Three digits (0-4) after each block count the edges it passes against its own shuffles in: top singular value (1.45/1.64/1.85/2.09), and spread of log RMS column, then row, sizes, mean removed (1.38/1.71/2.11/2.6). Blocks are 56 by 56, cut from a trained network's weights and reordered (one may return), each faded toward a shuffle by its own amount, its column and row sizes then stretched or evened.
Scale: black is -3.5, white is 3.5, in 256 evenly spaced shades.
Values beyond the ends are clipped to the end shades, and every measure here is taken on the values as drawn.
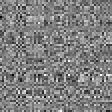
4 2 4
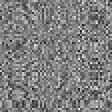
4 3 0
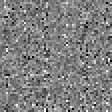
0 3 0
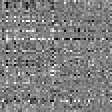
4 3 4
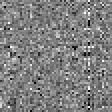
3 3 1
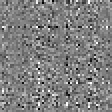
1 4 3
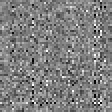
3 3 1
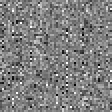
0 4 1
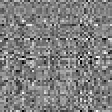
4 3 4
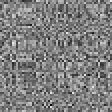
4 0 3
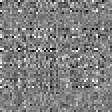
4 2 4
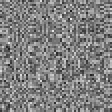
4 1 0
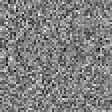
2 0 0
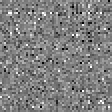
0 2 2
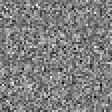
0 0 1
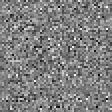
0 2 3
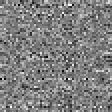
2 1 3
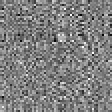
3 3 1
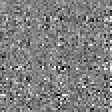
1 3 3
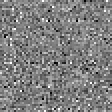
0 0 3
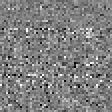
1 2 4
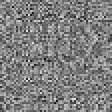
3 0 1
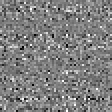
1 1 4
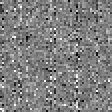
1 4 0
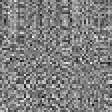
3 0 2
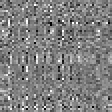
4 4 3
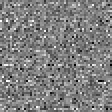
0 0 3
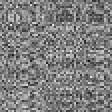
4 0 1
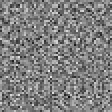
4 0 2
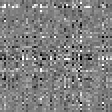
4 4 4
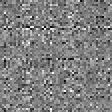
3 3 3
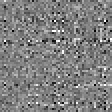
1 3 4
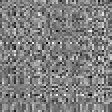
4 2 2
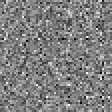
1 3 2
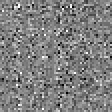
0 4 3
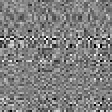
4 2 4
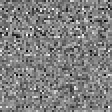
1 1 4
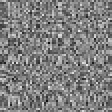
4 0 1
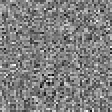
2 0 1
